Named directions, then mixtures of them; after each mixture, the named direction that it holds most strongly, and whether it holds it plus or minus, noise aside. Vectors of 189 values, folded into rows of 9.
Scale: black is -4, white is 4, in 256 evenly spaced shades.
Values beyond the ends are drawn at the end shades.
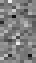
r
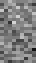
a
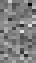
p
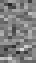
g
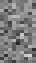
a, plus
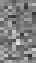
a, minus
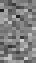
a, minus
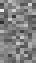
r, plus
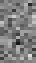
r, minus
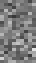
a, minus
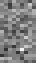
g, plus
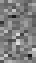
r, plus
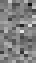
p, plus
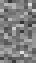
p, minus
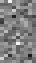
r, plus
